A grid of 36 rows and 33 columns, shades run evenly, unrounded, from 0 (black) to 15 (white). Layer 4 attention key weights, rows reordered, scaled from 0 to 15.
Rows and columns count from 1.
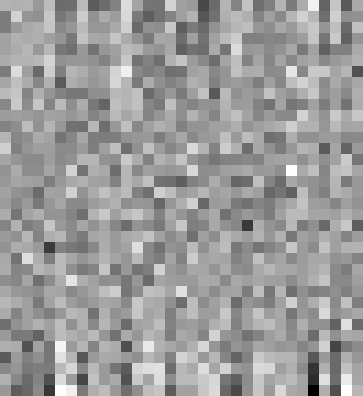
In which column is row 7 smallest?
33
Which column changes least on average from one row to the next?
31
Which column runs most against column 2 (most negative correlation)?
20
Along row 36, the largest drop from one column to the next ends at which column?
29
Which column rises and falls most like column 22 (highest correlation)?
5
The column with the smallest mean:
23
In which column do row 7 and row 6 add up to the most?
12
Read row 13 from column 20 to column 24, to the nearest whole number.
9 11 9 11 10
